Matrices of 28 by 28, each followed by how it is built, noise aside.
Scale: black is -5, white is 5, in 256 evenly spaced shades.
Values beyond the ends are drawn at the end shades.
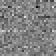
uneven rows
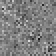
block diagonal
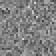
noise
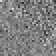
upper triangular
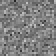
noise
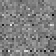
uneven rows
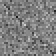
diagonal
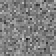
noise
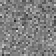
noise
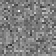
noise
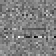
uneven rows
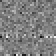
uneven rows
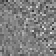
upper triangular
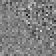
upper triangular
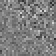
upper triangular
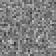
noise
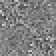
block diagonal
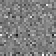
uneven rows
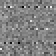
uneven rows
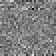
uneven rows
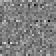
uneven rows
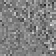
upper triangular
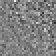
upper triangular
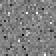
sparse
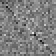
diagonal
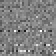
uneven rows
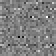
uneven rows
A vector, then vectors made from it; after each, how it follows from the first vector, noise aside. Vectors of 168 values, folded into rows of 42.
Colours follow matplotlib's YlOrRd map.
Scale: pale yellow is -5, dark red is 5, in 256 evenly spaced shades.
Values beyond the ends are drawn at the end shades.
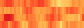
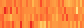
reversed, negated, partly zeroed.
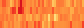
wrapped around, negated, partly zeroed.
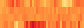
wrapped around, negated, partly zeroed.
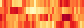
wrapped around, scaled up.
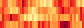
wrapped around, scaled up.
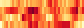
wrapped around, scaled up.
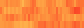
reversed, shrunk.
